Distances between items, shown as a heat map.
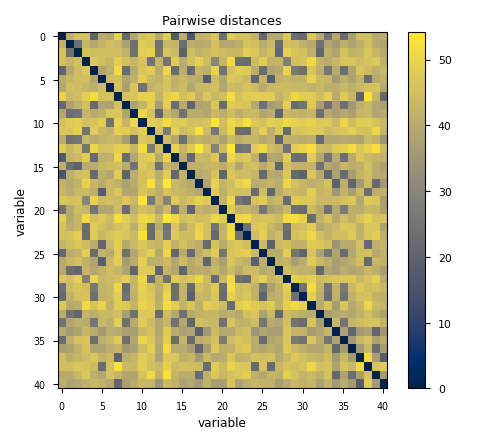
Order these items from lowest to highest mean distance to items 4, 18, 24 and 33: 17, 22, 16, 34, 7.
16, 34, 17, 22, 7
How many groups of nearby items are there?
8
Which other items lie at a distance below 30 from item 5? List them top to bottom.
18, 24, 26, 38
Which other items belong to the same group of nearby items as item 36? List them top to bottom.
17, 34, 39
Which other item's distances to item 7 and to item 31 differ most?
21
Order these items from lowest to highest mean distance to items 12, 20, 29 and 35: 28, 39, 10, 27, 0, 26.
0, 27, 26, 39, 28, 10
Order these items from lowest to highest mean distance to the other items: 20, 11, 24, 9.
20, 9, 24, 11
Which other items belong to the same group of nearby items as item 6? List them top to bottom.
10
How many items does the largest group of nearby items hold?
11
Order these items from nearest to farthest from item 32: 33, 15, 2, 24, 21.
2, 15, 33, 21, 24
